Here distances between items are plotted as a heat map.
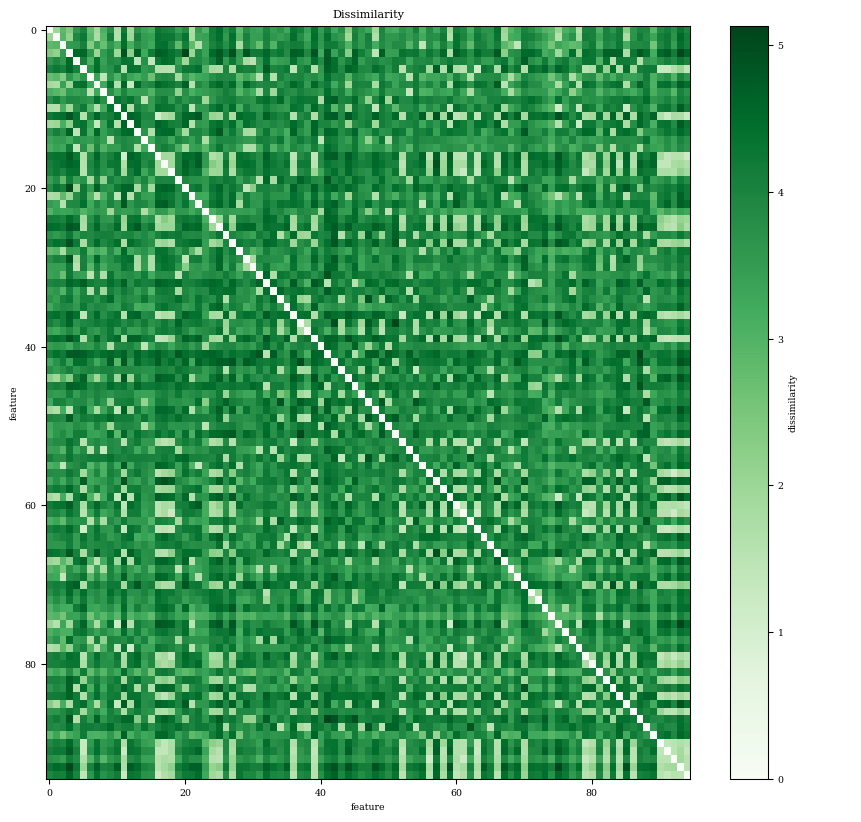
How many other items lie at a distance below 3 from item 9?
5
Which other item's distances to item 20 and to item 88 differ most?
54
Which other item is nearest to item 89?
57
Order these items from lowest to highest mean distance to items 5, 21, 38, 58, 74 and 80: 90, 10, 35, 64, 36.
90, 36, 10, 35, 64
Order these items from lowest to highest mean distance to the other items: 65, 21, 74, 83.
74, 21, 65, 83
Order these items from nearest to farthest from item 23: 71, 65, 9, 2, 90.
9, 90, 2, 65, 71
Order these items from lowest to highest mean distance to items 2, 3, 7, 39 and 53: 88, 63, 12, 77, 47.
12, 77, 63, 47, 88
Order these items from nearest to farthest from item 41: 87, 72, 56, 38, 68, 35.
72, 38, 35, 68, 56, 87
